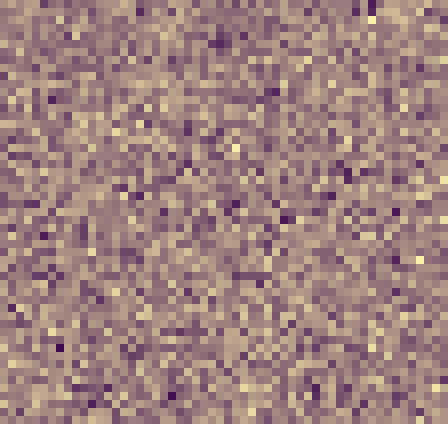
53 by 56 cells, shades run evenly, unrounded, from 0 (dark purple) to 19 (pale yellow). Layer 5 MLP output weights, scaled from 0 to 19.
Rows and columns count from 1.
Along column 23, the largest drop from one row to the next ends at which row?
42
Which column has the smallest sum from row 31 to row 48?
17
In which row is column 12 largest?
32
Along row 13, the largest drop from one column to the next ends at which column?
7
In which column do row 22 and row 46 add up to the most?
3
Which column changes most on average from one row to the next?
2
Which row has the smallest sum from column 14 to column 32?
35
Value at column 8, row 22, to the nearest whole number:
12
